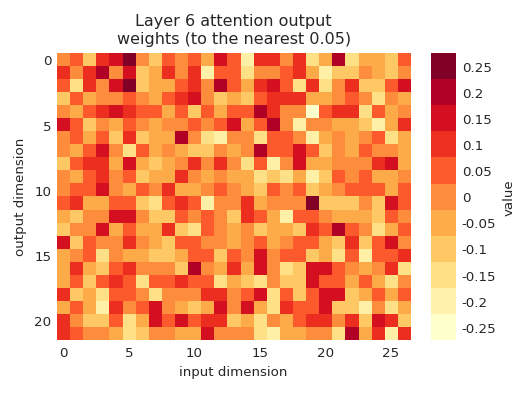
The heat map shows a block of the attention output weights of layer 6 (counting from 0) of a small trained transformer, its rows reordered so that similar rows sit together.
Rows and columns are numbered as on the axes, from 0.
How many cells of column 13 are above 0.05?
2
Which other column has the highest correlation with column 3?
23
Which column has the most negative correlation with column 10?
14
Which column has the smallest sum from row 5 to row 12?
7
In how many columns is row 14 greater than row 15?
12
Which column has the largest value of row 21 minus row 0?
22
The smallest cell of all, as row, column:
4, 19
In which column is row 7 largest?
15
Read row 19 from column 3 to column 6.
-0.2 0.1 0 0.05
